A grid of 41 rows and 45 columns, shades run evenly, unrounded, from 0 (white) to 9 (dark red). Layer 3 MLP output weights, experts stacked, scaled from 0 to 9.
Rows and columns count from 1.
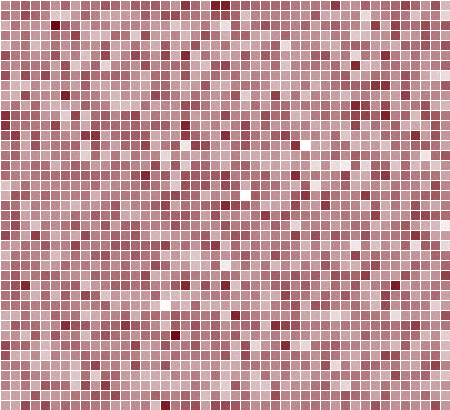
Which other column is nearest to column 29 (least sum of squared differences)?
2
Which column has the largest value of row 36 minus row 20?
25
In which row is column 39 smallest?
15
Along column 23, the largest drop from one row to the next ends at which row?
3
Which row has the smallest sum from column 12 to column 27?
31
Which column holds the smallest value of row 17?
35
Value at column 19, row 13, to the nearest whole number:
8
